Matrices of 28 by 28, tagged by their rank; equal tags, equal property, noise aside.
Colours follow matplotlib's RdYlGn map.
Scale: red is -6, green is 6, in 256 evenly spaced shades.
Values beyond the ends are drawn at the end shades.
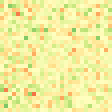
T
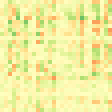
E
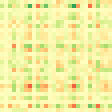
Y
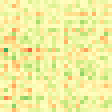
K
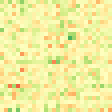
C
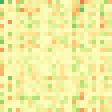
E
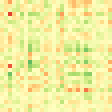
E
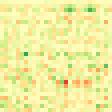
K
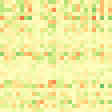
E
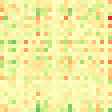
E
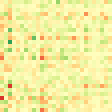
K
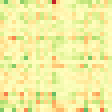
E
